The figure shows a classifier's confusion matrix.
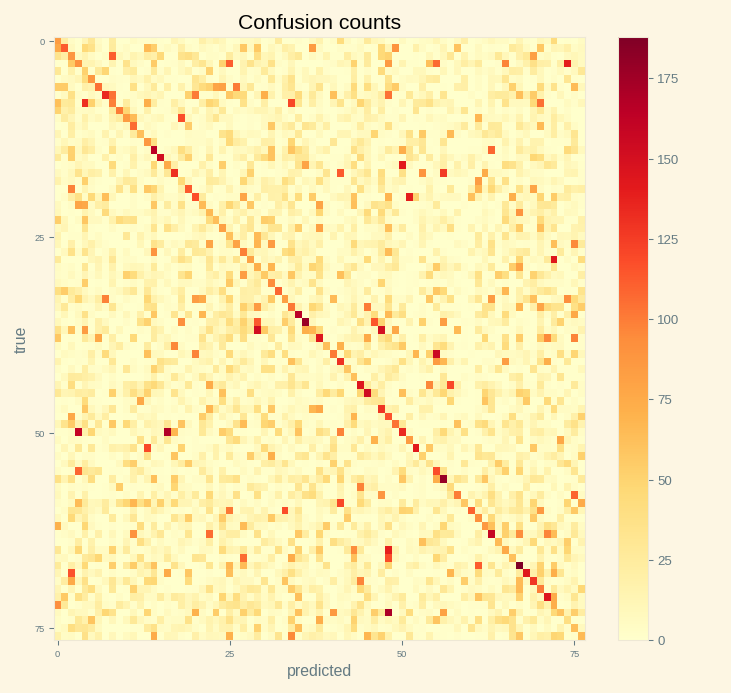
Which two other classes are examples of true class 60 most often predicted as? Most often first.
33, 25
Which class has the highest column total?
67
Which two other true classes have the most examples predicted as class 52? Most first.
40, 20
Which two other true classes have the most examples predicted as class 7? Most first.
33, 20
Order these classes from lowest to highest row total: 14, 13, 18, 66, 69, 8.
13, 18, 66, 69, 14, 8
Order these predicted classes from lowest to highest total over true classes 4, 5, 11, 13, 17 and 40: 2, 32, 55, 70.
32, 2, 70, 55
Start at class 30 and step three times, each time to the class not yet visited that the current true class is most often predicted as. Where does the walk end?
63
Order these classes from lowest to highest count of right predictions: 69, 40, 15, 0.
0, 40, 69, 15
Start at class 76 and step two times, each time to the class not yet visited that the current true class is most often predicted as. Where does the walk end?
45
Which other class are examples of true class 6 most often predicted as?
26
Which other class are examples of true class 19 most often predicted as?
2
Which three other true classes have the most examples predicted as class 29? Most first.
37, 36, 34
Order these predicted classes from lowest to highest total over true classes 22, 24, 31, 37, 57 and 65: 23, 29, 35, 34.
23, 34, 35, 29
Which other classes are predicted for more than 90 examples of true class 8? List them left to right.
4, 34, 70
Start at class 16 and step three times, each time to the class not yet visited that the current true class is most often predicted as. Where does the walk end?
74
